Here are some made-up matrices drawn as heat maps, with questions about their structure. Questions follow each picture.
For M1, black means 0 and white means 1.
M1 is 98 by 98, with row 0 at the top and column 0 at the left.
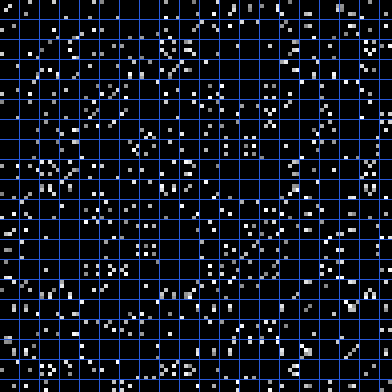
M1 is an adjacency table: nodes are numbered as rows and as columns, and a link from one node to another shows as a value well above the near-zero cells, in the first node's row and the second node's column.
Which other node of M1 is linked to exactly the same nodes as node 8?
node 75
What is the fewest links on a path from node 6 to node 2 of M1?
7
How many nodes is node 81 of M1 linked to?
4
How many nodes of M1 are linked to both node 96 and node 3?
8
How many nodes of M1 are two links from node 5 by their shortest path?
4
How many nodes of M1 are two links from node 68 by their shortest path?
8
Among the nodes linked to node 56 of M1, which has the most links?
node 74
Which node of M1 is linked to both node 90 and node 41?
node 4
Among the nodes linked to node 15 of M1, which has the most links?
node 70
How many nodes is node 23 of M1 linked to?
10
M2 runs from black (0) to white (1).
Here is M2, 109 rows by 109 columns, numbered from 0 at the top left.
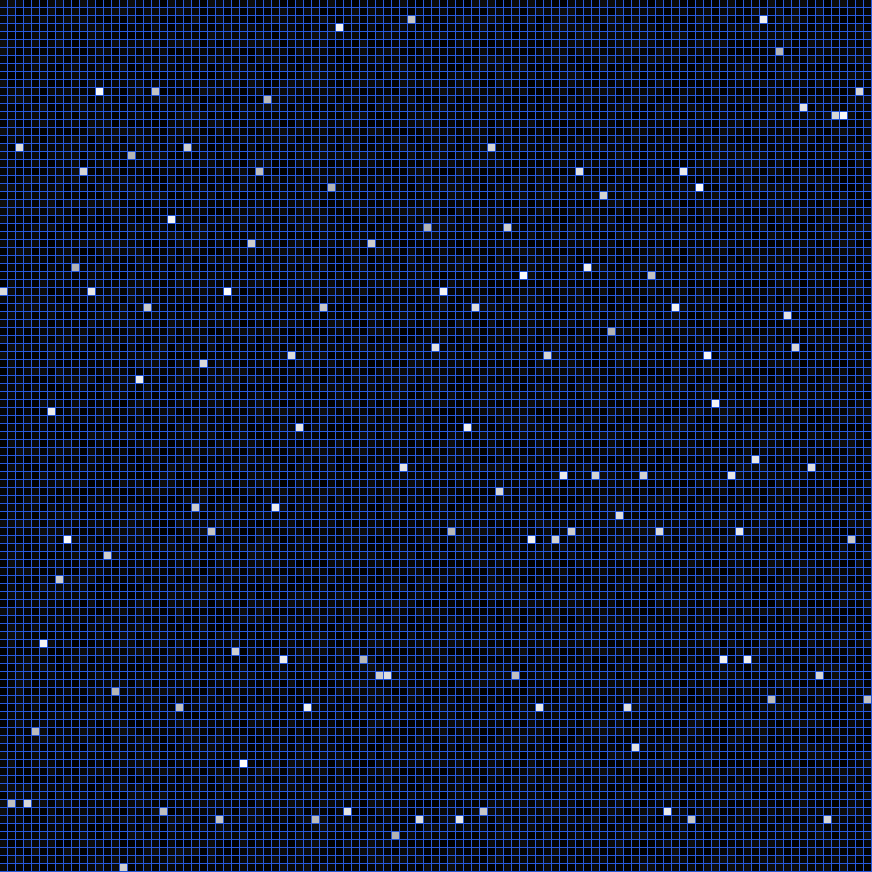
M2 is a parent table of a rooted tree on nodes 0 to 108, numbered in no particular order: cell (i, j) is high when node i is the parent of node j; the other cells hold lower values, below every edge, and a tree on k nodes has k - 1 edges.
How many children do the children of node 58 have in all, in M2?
5
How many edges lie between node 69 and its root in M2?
3
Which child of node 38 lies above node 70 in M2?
59
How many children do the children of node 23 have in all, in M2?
3
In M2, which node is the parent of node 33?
12
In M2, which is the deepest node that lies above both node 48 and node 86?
84
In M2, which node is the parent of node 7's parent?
21
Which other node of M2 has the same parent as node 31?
46
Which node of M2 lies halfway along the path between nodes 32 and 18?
102
